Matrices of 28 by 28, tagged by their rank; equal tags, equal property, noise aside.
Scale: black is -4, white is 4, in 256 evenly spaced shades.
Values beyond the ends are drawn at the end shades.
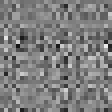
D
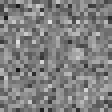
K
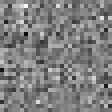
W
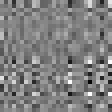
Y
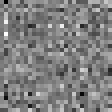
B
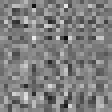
D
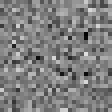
K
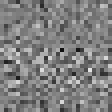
W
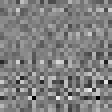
D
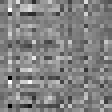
D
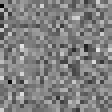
W
